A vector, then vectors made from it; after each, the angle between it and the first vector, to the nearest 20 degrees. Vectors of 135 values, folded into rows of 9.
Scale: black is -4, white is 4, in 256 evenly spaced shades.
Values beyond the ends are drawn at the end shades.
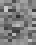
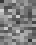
120 degrees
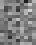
100 degrees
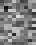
160 degrees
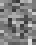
80 degrees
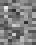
40 degrees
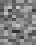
60 degrees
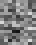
40 degrees
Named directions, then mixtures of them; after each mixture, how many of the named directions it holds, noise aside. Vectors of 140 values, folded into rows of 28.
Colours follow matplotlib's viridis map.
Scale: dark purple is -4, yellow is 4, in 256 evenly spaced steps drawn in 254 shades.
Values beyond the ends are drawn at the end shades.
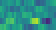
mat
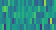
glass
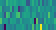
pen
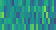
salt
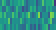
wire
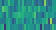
one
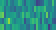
four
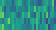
three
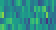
two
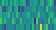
three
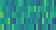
three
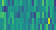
three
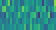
two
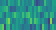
three
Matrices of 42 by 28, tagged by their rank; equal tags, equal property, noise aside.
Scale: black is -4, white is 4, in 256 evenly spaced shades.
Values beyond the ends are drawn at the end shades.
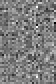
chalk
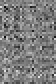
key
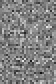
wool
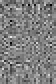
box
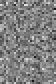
key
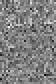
wool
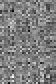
key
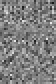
wool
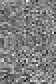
box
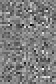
box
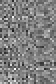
box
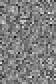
chalk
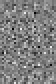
box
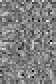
key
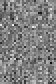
box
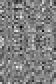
key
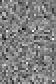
wool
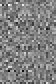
box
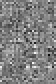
box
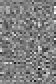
key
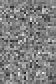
chalk
